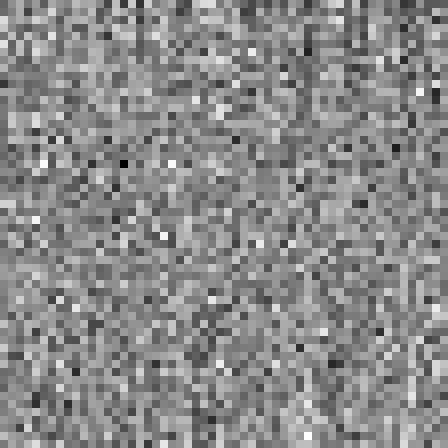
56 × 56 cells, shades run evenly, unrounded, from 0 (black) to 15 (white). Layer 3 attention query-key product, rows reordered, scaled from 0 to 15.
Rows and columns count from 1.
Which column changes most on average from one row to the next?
55
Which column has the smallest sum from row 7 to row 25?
39
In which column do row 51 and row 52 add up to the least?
9
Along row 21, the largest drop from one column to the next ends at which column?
7
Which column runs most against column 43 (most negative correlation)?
52
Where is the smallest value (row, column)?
21, 16
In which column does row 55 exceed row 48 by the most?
49
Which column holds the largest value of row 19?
42
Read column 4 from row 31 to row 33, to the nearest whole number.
5 8 8
